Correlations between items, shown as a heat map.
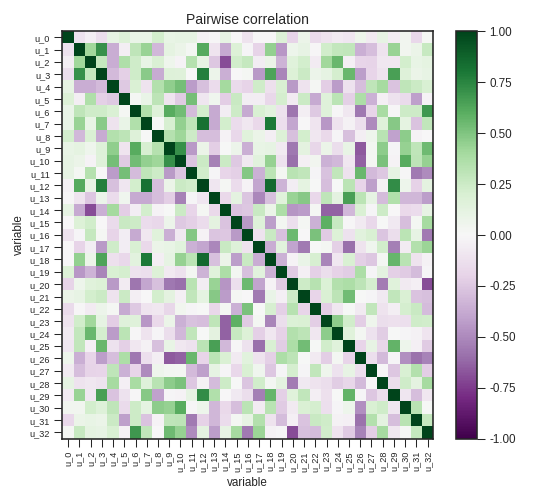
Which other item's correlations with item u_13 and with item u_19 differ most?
u_25
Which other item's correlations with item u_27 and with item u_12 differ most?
u_7
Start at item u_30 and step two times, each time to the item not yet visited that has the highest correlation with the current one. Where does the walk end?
u_9
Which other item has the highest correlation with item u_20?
u_16
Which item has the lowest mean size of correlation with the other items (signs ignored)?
u_0
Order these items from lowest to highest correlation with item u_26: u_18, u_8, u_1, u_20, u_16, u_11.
u_1, u_18, u_8, u_16, u_20, u_11
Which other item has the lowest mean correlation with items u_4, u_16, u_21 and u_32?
u_26
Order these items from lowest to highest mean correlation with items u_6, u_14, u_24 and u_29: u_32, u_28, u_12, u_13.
u_13, u_28, u_32, u_12
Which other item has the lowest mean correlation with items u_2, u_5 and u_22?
u_14
